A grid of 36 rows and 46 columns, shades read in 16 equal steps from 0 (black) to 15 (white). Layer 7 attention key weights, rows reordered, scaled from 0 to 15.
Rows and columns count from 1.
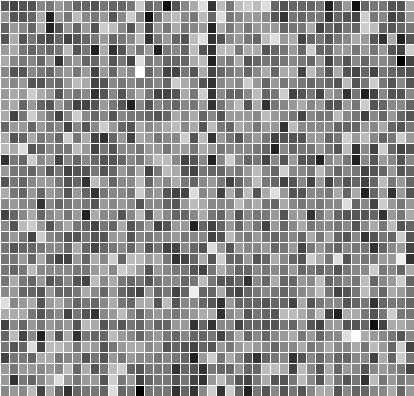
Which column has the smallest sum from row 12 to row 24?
42
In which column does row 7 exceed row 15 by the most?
16
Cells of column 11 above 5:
20
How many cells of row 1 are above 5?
33
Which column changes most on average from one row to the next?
39
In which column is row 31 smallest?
5
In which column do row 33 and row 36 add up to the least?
22
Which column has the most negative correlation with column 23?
37
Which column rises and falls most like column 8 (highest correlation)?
10
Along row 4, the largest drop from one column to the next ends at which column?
24
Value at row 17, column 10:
3
